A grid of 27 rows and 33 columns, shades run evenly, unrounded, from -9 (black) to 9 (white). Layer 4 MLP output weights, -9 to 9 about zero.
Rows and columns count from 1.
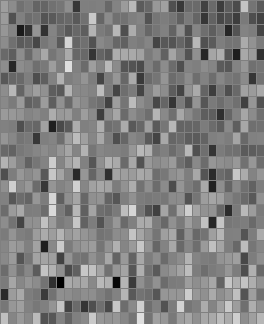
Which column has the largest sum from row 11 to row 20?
10
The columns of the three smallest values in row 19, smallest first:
27, 3, 13
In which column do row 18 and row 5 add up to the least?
29
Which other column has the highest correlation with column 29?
30
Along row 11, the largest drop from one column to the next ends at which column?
7
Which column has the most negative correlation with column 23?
9
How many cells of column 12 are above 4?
3
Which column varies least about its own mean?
4
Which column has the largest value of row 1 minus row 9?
31
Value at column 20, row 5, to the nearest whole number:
1
